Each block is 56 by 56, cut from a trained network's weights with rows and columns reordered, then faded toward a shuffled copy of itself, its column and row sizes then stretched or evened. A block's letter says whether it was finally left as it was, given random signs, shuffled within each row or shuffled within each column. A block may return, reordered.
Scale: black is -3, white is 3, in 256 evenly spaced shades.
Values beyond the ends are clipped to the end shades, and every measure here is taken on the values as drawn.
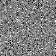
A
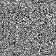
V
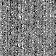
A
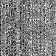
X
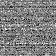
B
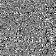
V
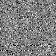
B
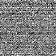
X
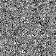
V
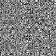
X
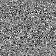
B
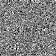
B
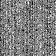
A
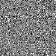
V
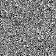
A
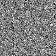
A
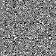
V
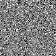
V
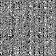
X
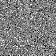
B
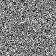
A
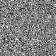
B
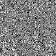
V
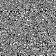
B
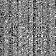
X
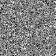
V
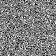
B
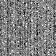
A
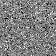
B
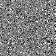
V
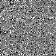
V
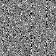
A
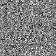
V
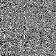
V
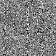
A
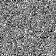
B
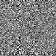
X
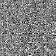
V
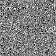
V
